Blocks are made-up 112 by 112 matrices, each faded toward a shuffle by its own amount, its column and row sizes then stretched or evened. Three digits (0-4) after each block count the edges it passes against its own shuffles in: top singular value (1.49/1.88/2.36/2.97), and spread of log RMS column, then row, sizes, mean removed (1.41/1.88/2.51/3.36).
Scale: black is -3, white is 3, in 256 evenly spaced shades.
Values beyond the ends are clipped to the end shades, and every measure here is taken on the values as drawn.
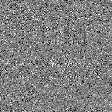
2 0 2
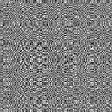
4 3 2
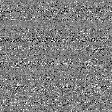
0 0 4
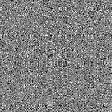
3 0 1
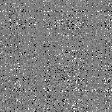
0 3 3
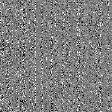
0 4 1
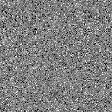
2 1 1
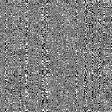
3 4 1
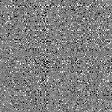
3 2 3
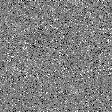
1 1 1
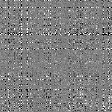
3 4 4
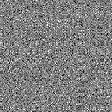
3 0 0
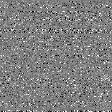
0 0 4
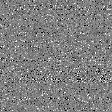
1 0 3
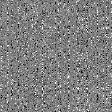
2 4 0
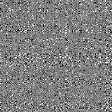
2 3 3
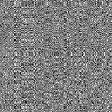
4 3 0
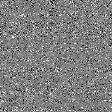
1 2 3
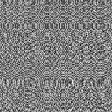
4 1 0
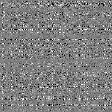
2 2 4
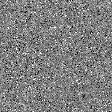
0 1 1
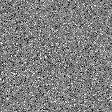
0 0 0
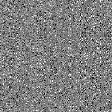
2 3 0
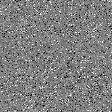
1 0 2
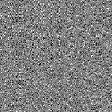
3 2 0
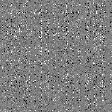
0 4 2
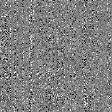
0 4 1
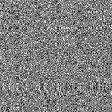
3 1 1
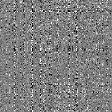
3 4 2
